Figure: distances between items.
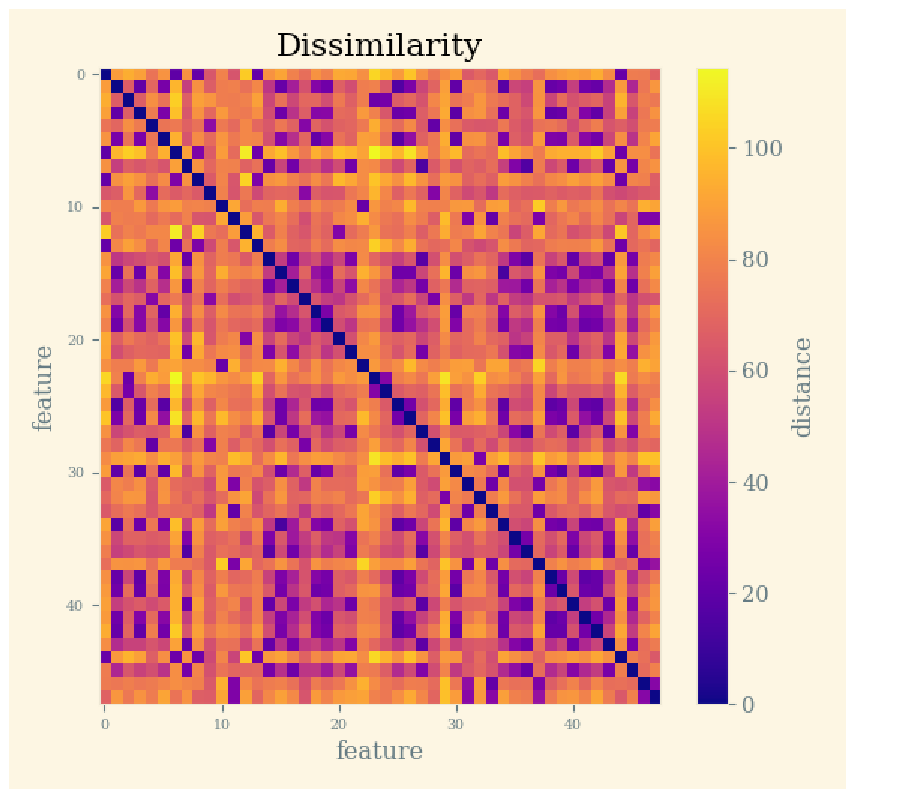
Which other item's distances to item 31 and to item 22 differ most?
37
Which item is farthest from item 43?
6
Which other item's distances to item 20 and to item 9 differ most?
12
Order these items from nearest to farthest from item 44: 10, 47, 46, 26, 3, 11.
11, 47, 46, 10, 3, 26
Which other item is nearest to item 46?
33
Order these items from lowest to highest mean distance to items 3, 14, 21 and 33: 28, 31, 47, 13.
31, 28, 47, 13
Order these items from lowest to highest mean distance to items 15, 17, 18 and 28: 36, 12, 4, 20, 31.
4, 36, 20, 31, 12
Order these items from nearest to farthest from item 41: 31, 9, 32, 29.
9, 31, 32, 29
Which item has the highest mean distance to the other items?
29
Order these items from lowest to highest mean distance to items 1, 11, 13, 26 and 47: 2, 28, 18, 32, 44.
18, 44, 28, 2, 32
